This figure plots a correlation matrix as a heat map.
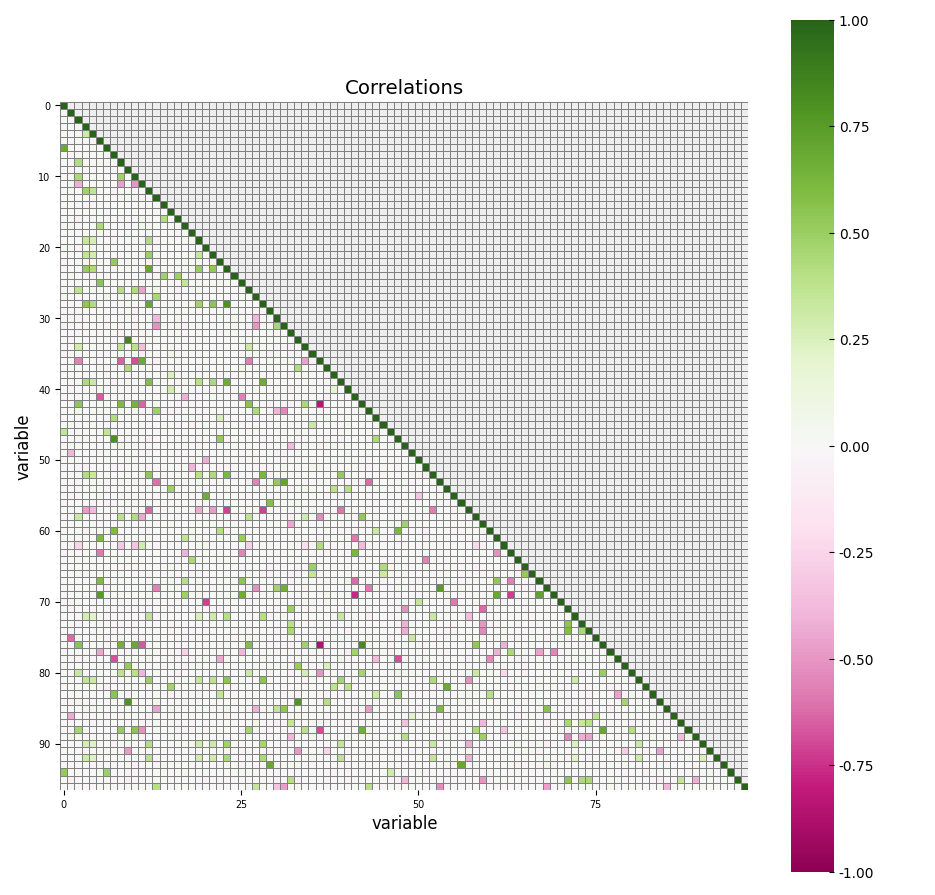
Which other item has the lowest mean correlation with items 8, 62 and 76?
36
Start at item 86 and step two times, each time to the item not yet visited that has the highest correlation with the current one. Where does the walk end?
49
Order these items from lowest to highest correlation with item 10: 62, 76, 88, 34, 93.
62, 93, 34, 88, 76
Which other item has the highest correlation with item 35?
65
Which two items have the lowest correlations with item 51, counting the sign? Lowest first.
64, 18
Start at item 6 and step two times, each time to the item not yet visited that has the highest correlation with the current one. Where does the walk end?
94
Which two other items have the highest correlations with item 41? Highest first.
63, 77
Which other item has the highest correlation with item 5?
69
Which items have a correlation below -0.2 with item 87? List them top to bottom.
48, 59, 89
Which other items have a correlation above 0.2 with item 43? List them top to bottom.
13, 27, 96
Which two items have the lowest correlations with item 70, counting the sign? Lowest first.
20, 55
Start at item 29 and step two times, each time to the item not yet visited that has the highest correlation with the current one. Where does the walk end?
56
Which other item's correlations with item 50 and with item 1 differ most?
75
